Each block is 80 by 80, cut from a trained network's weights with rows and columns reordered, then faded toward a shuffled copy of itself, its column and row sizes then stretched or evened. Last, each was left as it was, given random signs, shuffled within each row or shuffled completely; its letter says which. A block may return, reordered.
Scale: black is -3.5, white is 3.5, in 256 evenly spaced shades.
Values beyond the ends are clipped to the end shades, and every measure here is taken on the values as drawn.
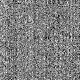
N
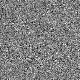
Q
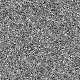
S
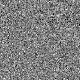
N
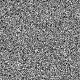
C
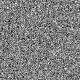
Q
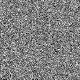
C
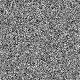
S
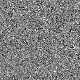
C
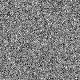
S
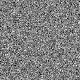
Q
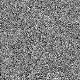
C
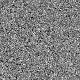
S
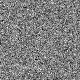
S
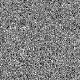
N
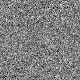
Q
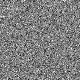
Q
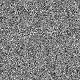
Q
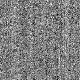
N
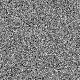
S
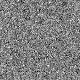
Q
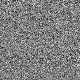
Q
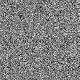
N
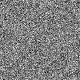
S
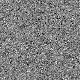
Q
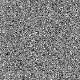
N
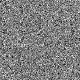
C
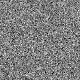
Q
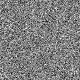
Q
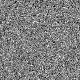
Q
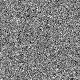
S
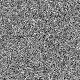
S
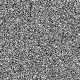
S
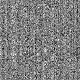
N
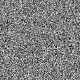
C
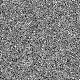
S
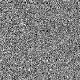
N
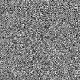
N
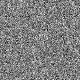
C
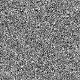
C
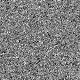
Q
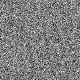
Q
